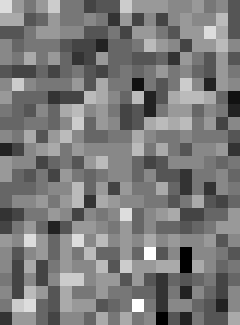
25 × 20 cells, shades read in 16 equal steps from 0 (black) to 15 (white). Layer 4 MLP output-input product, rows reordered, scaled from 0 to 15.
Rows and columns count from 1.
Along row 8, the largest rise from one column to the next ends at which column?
8
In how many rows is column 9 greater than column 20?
17
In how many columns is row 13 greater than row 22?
11
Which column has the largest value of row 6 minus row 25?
14
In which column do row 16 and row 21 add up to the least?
16
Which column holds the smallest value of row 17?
1
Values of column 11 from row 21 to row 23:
12 5 7
